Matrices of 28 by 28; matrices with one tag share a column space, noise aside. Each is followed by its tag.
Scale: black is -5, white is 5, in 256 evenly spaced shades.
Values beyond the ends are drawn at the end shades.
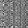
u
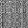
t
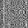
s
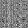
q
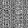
s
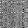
t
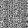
q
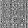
q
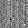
q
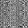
u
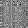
u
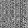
q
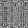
u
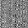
q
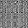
t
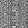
u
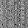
s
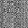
t
